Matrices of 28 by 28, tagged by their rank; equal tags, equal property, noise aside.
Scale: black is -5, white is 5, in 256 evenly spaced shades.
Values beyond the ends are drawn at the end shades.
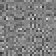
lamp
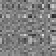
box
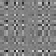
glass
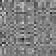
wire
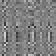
box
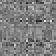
wire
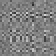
box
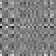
glass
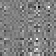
wire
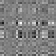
glass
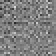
wire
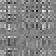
box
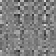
box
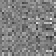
wire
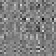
wire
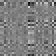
glass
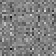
wire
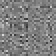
wire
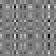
glass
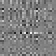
box
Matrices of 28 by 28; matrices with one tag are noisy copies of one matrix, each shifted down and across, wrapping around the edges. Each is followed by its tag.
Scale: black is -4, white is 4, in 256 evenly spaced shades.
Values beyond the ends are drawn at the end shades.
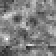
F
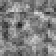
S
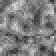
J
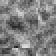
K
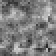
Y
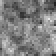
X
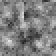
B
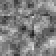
J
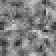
S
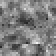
K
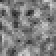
S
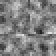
S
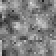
B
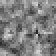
Y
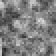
B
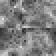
F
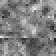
F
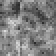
X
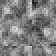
B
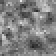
K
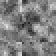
B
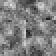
B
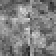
X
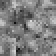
B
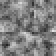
S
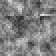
F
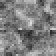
F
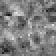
K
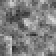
B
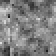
X
